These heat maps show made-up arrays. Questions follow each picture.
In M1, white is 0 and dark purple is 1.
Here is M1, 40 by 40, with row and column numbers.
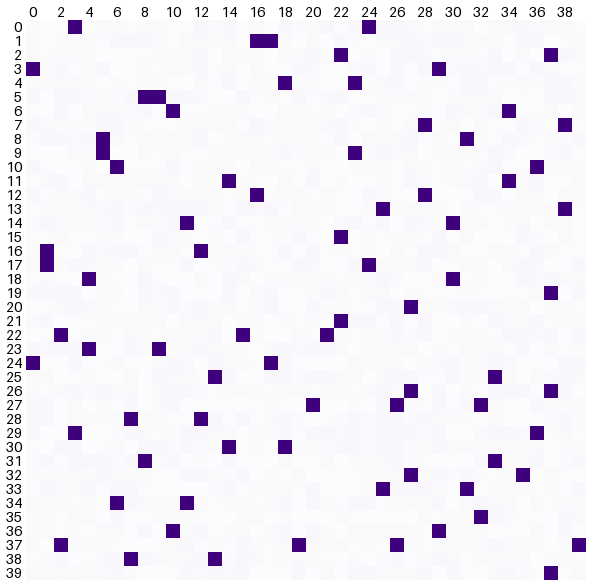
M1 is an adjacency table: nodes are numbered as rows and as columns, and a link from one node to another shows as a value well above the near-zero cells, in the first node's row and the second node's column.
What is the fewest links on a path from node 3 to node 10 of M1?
3
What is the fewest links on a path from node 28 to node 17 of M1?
4
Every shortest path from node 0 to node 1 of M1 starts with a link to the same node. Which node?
node 24
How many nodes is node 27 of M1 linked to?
3
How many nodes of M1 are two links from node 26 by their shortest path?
5
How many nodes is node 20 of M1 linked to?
1
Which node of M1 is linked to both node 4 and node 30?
node 18
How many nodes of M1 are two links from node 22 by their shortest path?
1
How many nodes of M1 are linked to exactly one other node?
6
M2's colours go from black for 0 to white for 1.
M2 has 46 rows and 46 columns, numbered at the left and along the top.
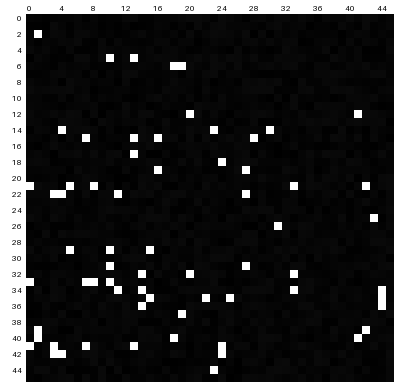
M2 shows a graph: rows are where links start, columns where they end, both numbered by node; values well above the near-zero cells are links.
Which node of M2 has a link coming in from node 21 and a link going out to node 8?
node 33
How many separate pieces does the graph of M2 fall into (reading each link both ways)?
4
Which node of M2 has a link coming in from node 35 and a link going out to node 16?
node 15
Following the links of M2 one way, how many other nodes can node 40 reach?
8
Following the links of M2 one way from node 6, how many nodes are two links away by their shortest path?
3
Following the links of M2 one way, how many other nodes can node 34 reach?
11
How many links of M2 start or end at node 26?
1
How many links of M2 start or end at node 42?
5
